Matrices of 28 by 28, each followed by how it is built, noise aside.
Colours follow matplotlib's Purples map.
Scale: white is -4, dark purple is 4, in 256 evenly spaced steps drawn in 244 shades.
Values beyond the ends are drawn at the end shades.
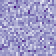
noise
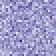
repeating rows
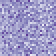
repeating rows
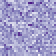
repeating rows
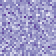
noise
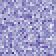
noise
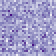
blocks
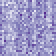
blocks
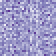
repeating rows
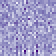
low rank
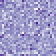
low rank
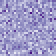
low rank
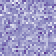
noise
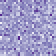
low rank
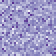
repeating rows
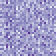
repeating rows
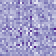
low rank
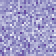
noise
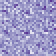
repeating rows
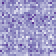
blocks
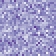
repeating rows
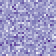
repeating rows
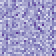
repeating rows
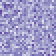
blocks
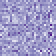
low rank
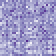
blocks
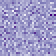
low rank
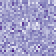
low rank
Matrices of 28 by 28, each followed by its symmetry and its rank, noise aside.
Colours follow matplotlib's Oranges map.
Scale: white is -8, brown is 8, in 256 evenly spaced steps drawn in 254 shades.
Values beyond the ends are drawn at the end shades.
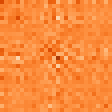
symmetric, rank three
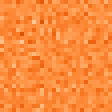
antisymmetric, rank six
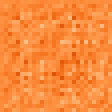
symmetric, rank three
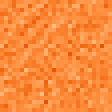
symmetric, rank six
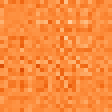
antisymmetric, rank four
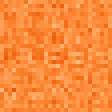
no symmetry, rank four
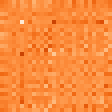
symmetric, rank three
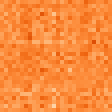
no symmetry, rank six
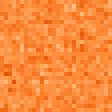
antisymmetric, rank six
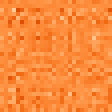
no symmetry, rank four
